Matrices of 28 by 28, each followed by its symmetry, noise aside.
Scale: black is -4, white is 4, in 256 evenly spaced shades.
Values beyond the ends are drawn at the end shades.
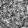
symmetric across the other diagonal.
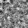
symmetric.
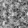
mirrored top to bottom.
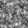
same after a half turn.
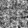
antisymmetric.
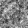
symmetric.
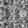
mirrored top to bottom.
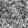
no symmetry.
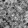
symmetric across the other diagonal.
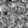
antisymmetric.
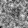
symmetric across the other diagonal.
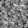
same after a half turn.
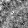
symmetric.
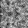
mirrored top to bottom.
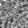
symmetric.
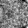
mirrored top to bottom.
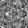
mirrored top to bottom.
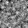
symmetric.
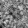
symmetric across the other diagonal.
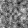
mirrored top to bottom.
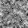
no symmetry.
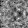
mirrored top to bottom.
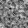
symmetric across the other diagonal.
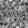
same after a half turn.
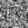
antisymmetric.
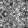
mirrored top to bottom.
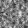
mirrored top to bottom.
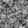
same after a half turn.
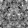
mirrored left to right.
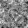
symmetric.
